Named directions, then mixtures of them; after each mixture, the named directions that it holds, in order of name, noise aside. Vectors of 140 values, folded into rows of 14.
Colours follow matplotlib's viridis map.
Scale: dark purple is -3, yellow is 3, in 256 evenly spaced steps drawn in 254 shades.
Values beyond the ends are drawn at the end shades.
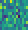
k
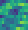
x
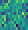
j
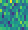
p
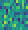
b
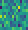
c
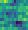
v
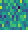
c.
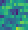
x.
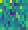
p, v.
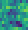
c, v, x.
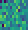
c, j, v.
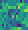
c, v, x.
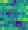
v.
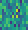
c, k.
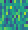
b, k.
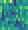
k, p, v.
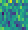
j, p, v.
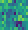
j, v.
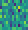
c, p.
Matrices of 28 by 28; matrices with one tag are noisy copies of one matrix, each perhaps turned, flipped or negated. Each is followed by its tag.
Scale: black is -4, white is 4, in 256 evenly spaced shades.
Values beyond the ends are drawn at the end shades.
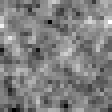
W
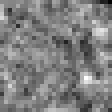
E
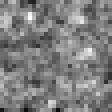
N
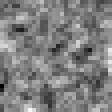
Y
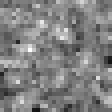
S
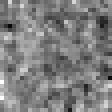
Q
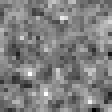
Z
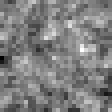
S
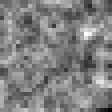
E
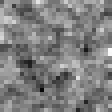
S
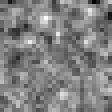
Z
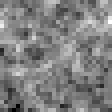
W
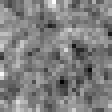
S
